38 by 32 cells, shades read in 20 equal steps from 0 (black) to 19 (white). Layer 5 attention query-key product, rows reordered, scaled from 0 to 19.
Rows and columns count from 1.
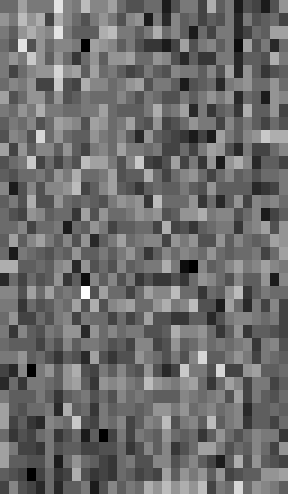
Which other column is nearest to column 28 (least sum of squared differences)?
3
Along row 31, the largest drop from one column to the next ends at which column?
28
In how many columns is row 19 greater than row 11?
17
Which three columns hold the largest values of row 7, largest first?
7, 10, 16
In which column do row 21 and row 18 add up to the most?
19
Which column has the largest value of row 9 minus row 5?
21
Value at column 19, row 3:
8
